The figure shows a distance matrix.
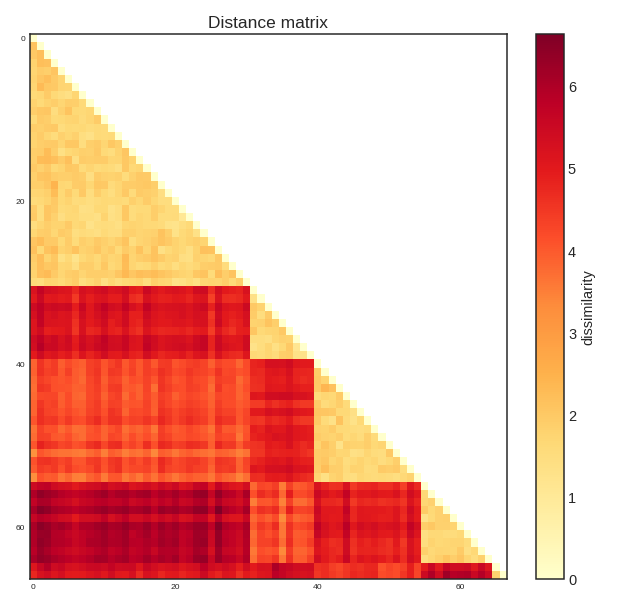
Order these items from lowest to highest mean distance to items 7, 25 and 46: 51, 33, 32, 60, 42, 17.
17, 51, 42, 32, 33, 60
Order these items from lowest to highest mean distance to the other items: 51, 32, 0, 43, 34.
0, 51, 43, 32, 34
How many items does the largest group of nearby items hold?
31
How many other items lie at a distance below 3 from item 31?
8
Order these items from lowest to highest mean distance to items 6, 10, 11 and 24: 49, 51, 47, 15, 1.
15, 1, 51, 49, 47
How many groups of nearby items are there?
5
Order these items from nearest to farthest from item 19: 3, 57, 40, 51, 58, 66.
3, 51, 40, 66, 57, 58
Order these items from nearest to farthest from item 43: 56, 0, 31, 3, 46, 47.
46, 47, 0, 3, 31, 56
